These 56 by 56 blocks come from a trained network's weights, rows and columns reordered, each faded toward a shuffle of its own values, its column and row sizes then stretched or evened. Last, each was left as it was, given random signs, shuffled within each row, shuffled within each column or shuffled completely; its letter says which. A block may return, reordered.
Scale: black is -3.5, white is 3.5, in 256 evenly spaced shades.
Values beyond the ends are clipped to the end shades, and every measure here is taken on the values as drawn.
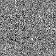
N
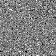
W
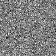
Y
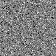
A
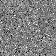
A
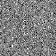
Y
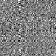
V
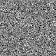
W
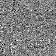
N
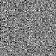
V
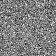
A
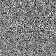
W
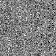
Y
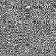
V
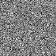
N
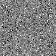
Y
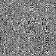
V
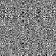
V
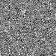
Y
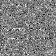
W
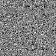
N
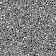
A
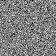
A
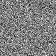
A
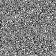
W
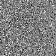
Y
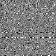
N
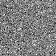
A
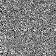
N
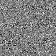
W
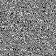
W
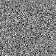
N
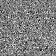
W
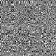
V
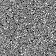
A
